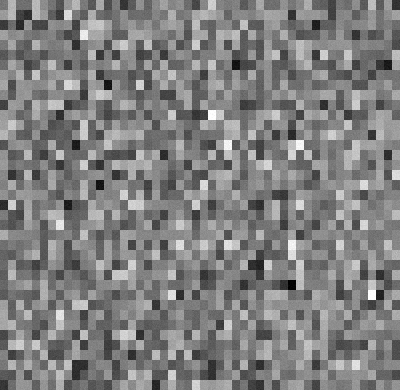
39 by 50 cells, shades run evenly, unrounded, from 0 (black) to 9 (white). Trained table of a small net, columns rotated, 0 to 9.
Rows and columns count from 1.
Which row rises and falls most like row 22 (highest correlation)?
32
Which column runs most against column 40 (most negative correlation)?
29
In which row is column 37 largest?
25
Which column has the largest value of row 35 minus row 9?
2
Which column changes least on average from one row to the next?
42
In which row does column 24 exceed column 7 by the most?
36
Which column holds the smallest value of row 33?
28
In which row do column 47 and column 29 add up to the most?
15
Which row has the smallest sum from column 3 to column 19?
6
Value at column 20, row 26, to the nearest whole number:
7
